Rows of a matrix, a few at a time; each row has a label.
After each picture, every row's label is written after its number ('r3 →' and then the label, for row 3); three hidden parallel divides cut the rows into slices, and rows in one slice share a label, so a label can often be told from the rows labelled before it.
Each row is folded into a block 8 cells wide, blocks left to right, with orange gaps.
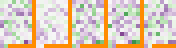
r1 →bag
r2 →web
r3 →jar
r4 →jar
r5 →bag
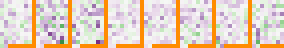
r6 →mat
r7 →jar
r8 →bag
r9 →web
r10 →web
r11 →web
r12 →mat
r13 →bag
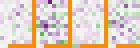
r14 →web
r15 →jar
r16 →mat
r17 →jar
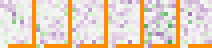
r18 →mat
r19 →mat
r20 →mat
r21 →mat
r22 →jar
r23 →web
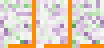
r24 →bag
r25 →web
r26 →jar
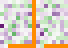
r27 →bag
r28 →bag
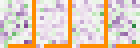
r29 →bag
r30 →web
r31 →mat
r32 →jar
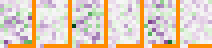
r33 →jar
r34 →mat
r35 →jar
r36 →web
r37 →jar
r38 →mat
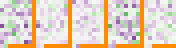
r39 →bag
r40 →web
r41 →mat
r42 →jar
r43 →mat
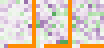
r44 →mat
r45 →jar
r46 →jar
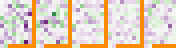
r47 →bag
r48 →jar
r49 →mat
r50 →mat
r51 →web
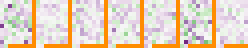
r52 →bag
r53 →web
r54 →mat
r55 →web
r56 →web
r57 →jar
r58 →mat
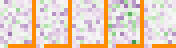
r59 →web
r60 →web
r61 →web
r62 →jar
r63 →web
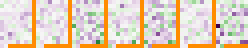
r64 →web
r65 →mat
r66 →jar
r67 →mat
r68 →jar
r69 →web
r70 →bag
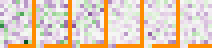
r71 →jar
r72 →jar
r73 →bag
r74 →mat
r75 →web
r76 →web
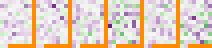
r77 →mat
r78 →mat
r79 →web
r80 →bag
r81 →mat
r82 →jar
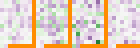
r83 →mat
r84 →jar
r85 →jar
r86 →web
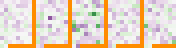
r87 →mat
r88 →mat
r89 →jar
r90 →web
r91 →mat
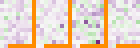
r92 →mat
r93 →web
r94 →bag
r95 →web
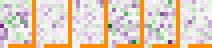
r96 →bag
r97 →web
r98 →mat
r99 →jar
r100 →bag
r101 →mat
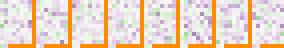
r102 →mat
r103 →web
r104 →mat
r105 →mat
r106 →mat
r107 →mat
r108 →mat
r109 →mat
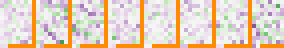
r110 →web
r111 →jar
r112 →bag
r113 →mat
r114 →web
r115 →mat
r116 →web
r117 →bag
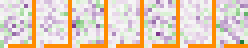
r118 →jar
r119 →mat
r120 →bag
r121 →web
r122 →jar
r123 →mat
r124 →jar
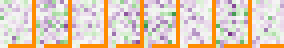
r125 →web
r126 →jar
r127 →web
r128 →bag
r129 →jar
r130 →mat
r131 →jar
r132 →web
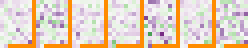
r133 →web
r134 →bag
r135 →web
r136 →web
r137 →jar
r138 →mat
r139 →bag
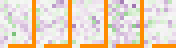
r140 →web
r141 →mat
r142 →web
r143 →jar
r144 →web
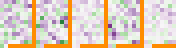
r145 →jar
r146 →jar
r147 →mat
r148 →bag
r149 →web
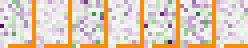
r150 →bag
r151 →mat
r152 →jar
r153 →web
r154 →bag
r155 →jar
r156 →mat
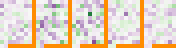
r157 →mat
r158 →jar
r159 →jar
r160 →web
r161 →web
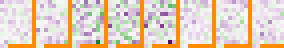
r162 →mat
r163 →mat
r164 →jar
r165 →bag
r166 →bag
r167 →mat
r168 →mat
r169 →mat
